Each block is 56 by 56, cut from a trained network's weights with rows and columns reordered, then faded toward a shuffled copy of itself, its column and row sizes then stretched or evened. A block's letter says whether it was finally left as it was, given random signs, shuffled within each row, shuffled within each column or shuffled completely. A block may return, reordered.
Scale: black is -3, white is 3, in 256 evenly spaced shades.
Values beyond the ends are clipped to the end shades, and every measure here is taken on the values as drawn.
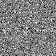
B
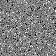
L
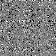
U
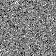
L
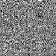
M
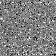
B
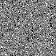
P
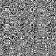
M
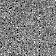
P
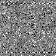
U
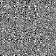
U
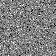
L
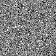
P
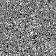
P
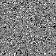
U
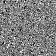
L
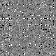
U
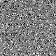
B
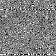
B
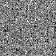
P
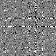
M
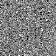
P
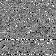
B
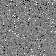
L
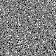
P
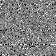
B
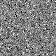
L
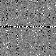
U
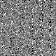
P
